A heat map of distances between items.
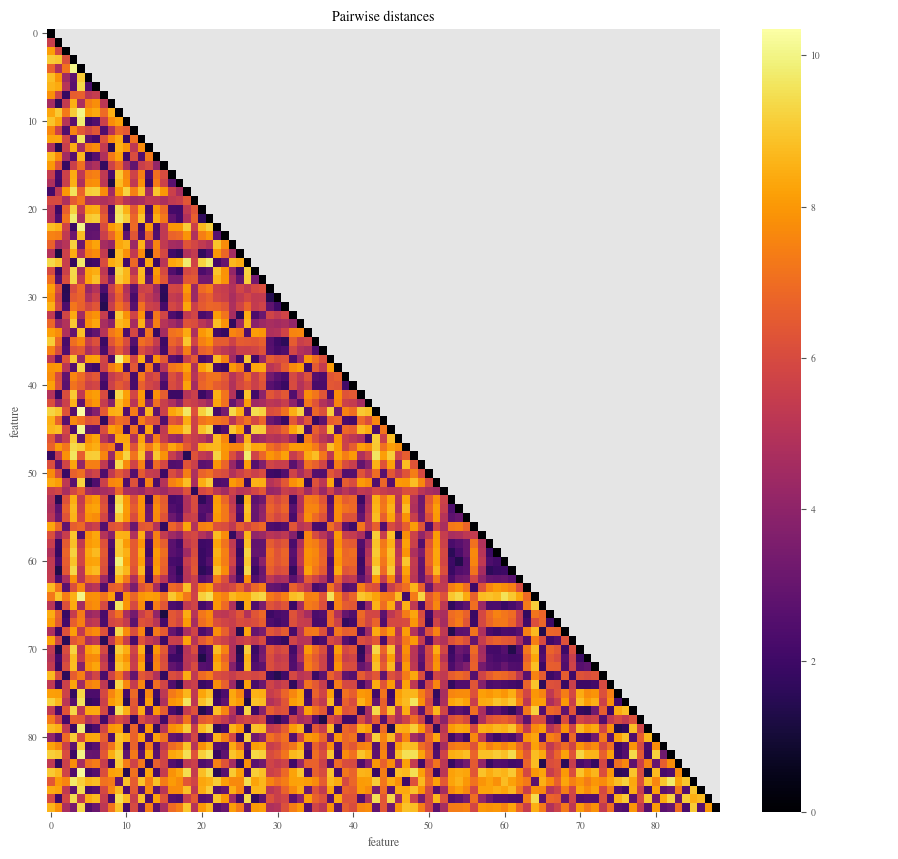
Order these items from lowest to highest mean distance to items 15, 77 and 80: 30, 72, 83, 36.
83, 72, 30, 36
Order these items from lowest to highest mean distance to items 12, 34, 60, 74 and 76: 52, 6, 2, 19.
6, 52, 19, 2
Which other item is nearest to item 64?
47
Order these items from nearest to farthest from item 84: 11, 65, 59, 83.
11, 83, 65, 59
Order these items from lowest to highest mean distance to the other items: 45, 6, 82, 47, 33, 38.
33, 38, 6, 45, 82, 47
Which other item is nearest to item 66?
15
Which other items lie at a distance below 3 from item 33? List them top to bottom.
24, 42, 46, 57
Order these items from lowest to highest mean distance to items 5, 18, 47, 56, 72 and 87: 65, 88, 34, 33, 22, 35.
65, 33, 35, 34, 88, 22
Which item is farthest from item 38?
4
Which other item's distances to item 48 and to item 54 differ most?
60
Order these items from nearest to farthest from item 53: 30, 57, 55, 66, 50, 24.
55, 57, 24, 30, 50, 66
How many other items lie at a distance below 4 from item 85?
3
